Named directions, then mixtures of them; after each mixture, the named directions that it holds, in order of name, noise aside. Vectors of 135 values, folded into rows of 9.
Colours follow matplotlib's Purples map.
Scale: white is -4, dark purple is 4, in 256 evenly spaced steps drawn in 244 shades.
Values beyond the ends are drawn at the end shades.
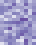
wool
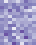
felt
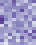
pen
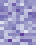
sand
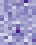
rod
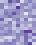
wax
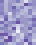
rod.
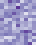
wax.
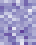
felt, wool.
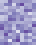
pen, sand, wax.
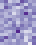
rod, wax.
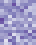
felt, pen.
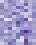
wax, wool.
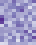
pen.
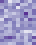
wax.
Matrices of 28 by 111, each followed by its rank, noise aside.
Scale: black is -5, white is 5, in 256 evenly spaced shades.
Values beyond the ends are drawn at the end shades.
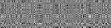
three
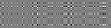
one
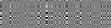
one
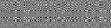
two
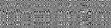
three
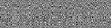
six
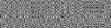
four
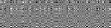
three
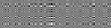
one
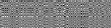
two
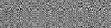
four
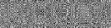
six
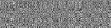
six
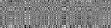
two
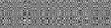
three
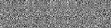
six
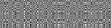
two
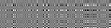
one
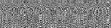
six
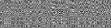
six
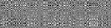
three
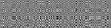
two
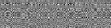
four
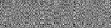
six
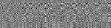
four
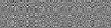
three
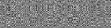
four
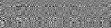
four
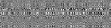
three
